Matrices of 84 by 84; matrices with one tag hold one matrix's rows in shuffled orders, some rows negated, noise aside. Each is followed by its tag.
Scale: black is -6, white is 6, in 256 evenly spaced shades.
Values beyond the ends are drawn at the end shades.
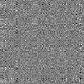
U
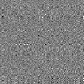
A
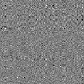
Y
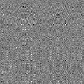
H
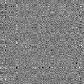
U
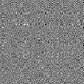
A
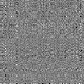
U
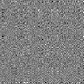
A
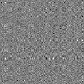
Y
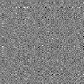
A
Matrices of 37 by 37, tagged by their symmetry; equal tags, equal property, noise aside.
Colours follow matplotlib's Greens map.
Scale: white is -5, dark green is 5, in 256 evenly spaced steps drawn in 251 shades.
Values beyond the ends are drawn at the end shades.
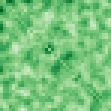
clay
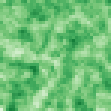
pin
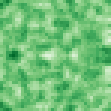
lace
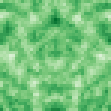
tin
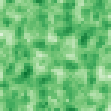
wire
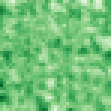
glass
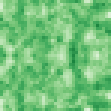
lace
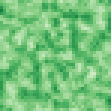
wire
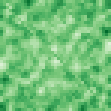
wire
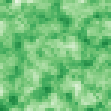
pin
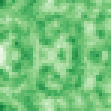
lace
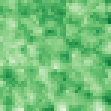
glass
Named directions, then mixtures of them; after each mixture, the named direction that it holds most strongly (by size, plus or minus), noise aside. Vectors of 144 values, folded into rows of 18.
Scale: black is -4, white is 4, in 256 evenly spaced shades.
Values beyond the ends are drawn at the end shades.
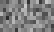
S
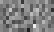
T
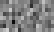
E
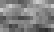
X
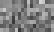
S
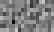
E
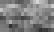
X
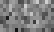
S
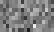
T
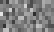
E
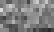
X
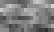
X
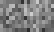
T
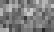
X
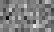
S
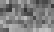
X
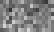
T
